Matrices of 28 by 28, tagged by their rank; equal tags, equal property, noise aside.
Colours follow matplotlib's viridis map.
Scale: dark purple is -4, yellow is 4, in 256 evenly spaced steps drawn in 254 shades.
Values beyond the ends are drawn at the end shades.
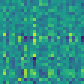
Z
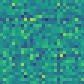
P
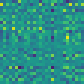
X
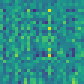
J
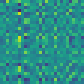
Z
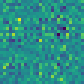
J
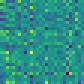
X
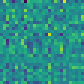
J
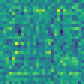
P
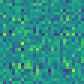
P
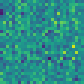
P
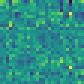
X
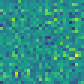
P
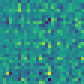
X
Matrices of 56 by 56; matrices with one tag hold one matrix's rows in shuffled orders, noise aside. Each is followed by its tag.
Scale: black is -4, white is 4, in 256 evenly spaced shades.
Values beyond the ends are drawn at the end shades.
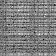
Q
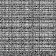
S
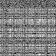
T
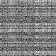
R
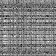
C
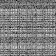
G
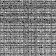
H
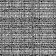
S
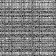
S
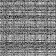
T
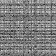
H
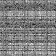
T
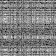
C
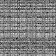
G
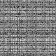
G
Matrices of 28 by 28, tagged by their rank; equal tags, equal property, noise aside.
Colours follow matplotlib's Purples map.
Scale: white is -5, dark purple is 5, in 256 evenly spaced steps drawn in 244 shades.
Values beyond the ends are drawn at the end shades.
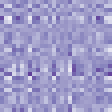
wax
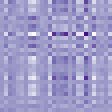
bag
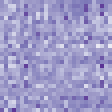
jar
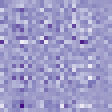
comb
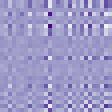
bag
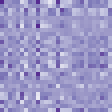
wax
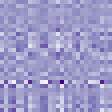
wax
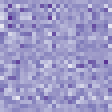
jar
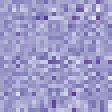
jar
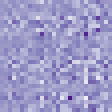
jar
